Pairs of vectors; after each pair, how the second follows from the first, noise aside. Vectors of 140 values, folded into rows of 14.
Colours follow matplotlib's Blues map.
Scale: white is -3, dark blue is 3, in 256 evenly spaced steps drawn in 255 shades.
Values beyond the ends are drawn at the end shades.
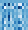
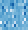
wrapped around, negated, partly zeroed.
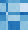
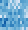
reversed, negated, partly zeroed.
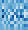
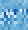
wrapped around, negated, partly zeroed.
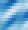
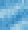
reversed, negated, shrunk.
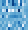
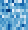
sign-scrambled.
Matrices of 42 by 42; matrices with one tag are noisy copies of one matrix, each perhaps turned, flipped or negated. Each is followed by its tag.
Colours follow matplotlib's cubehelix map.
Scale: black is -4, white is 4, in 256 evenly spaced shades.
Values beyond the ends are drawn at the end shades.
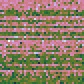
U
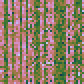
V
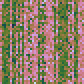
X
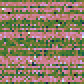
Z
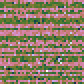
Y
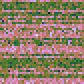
X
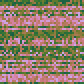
X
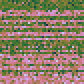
U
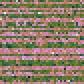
Y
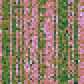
X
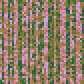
Y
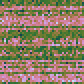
X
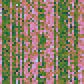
X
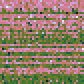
U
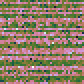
Y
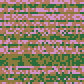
V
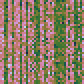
V
